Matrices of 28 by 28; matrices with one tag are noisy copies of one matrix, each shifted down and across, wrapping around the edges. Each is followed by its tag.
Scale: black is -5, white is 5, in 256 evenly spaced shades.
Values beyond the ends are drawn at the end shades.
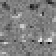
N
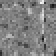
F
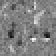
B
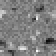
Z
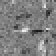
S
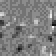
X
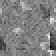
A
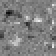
Z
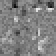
B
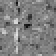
F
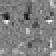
B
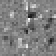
X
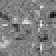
Z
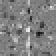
F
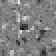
X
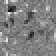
X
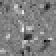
X
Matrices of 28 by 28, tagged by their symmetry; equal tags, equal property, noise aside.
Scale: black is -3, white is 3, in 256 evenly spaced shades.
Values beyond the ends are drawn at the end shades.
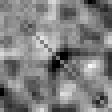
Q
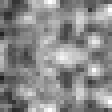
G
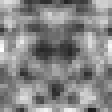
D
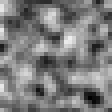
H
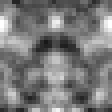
D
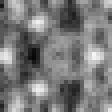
G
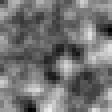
Q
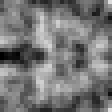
G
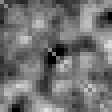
Q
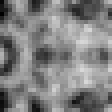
G
